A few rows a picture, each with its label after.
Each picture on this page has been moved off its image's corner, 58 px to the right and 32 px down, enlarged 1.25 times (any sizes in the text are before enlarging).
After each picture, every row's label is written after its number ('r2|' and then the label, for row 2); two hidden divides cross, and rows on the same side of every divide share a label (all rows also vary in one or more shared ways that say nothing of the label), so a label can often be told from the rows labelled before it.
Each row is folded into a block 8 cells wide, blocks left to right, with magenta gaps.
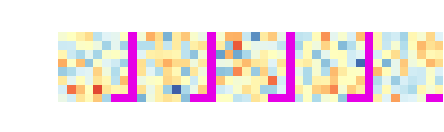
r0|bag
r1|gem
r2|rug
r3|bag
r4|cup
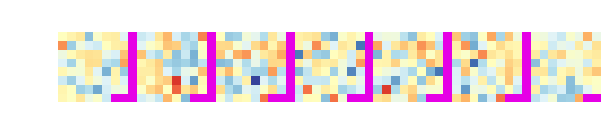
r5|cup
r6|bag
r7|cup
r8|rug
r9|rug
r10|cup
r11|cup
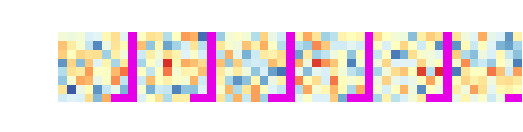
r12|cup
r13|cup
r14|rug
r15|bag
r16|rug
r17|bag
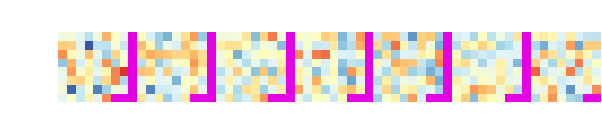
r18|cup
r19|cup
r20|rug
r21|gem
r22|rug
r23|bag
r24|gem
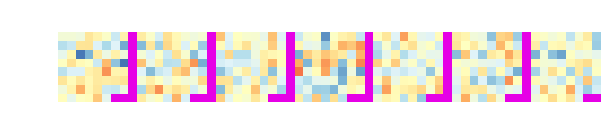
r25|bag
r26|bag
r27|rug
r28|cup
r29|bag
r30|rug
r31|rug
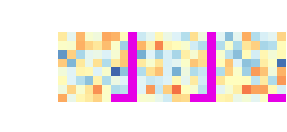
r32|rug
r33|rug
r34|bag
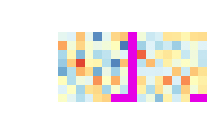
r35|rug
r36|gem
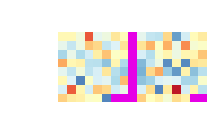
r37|bag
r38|rug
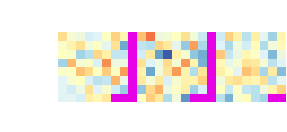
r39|rug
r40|bag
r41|gem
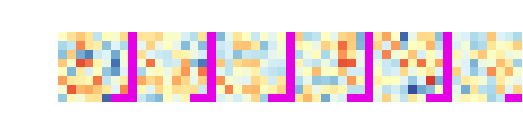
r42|bag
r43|bag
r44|bag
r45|rug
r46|cup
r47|gem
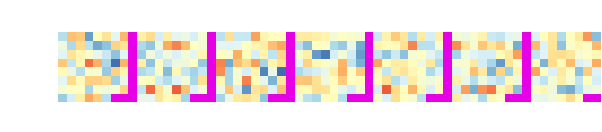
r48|gem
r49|bag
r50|gem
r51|bag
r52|bag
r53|rug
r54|cup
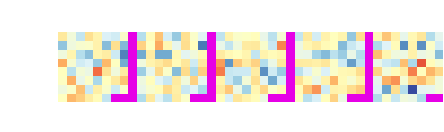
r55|bag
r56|rug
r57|gem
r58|bag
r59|gem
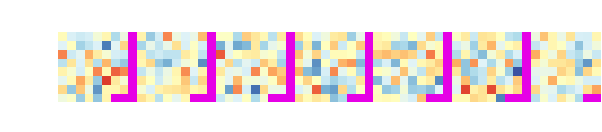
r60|gem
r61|bag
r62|gem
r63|gem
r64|cup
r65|bag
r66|gem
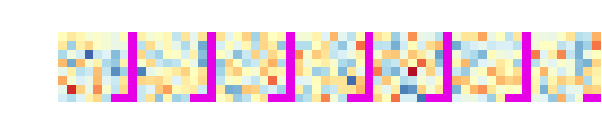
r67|bag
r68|bag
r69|rug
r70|gem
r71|gem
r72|bag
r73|gem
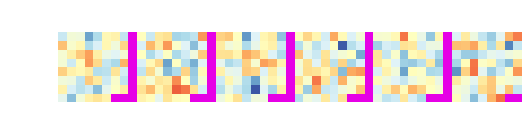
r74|cup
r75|bag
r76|cup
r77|gem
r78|bag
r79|rug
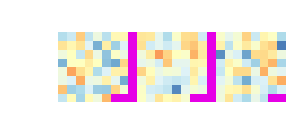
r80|cup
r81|cup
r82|rug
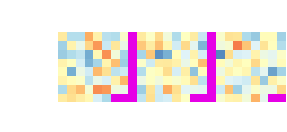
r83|bag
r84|rug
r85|rug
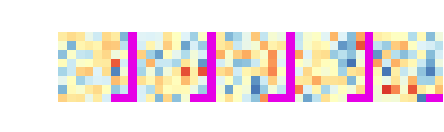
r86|rug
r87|bag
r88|cup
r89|gem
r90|bag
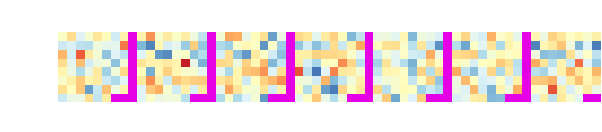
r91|gem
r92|bag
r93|bag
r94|gem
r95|rug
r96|gem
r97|bag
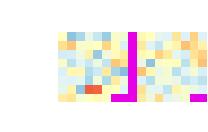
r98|rug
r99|cup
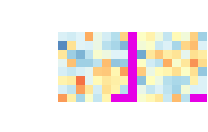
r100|bag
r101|cup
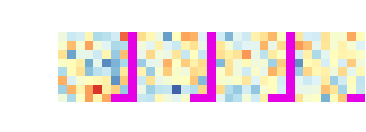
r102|bag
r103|cup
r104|cup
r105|rug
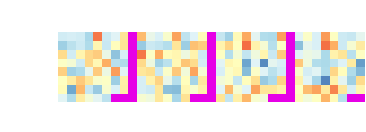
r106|gem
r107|gem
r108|bag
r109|bag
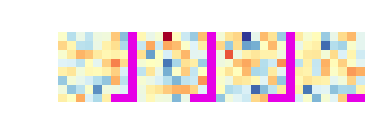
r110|cup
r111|bag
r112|cup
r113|cup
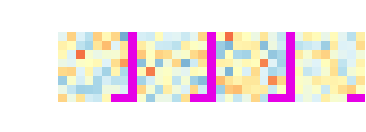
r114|cup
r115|cup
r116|bag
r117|gem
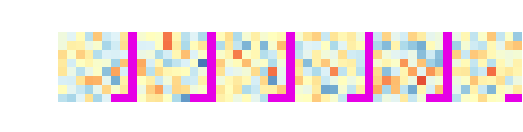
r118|gem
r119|bag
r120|gem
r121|gem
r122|gem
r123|gem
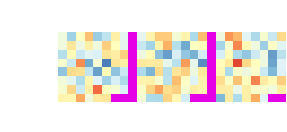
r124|rug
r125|bag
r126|bag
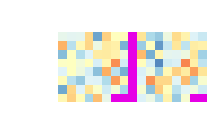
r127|rug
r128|gem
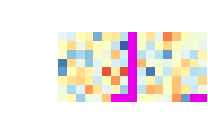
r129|rug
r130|bag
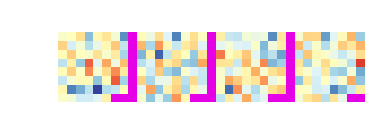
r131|cup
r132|rug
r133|gem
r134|cup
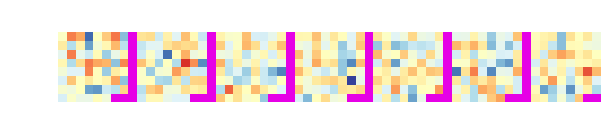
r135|cup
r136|bag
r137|bag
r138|gem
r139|gem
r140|rug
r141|cup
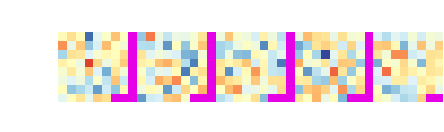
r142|cup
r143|gem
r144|bag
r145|bag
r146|cup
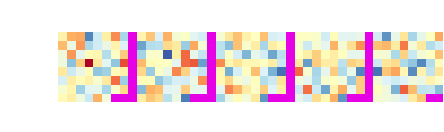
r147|cup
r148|bag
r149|bag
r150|gem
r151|rug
